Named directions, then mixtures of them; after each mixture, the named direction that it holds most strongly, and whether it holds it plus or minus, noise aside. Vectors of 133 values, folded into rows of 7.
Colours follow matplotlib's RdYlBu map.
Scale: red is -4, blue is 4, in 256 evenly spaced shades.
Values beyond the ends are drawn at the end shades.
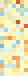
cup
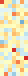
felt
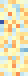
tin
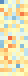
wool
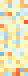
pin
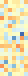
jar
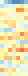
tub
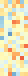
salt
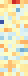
tub, minus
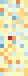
wool, plus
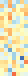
salt, minus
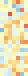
tin, plus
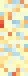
salt, minus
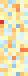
tin, minus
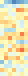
tub, plus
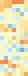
tub, minus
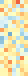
wool, plus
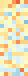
pin, minus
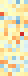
jar, minus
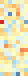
tin, minus
